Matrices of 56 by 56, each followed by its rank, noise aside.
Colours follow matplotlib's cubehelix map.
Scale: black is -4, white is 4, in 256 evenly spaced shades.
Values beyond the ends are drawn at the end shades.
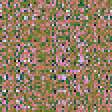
four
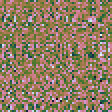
six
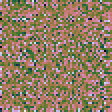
five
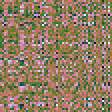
four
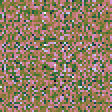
five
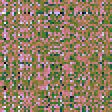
four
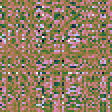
four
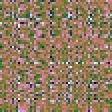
four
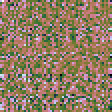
six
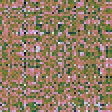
six
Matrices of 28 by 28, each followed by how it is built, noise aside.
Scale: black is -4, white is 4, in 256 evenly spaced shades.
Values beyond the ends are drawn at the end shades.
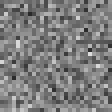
noise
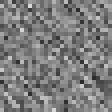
Toeplitz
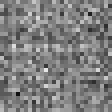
blocks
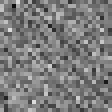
Toeplitz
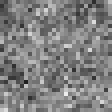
smooth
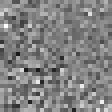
lower triangular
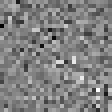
block diagonal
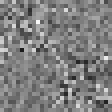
block diagonal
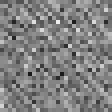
Toeplitz
